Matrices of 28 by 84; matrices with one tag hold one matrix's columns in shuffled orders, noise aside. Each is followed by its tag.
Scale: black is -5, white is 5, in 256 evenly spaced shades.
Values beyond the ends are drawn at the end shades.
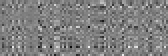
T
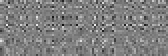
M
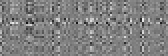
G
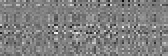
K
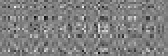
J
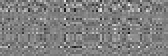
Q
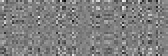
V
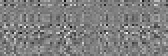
K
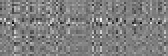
G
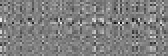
G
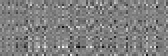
T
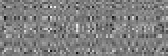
J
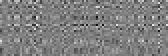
M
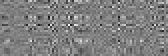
M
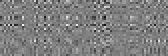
M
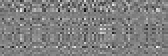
Q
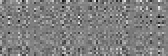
V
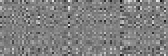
V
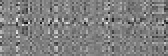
G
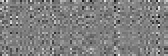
V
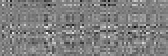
K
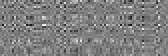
M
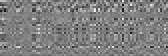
Q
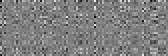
V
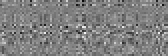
K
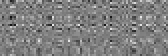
M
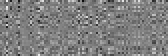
V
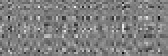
J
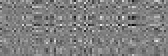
M
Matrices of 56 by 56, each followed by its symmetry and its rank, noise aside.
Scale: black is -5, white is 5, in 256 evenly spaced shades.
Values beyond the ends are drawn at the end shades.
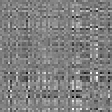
antisymmetric, rank two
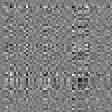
no symmetry, rank three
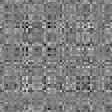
symmetric, rank two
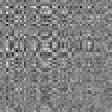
no symmetry, rank two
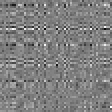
no symmetry, rank one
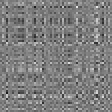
no symmetry, rank two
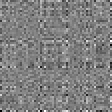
antisymmetric, rank two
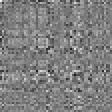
symmetric, rank three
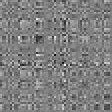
symmetric, rank three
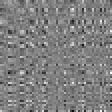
antisymmetric, rank two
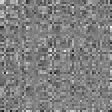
symmetric, rank three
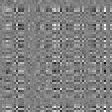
no symmetry, rank one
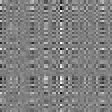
no symmetry, rank one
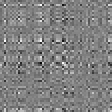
symmetric, rank two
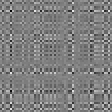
symmetric, rank one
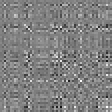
symmetric, rank three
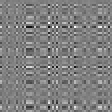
no symmetry, rank one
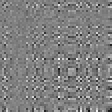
symmetric, rank two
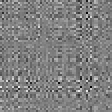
antisymmetric, rank two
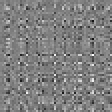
no symmetry, rank two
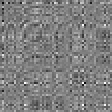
symmetric, rank three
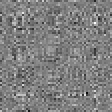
no symmetry, rank three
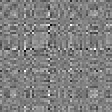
symmetric, rank three
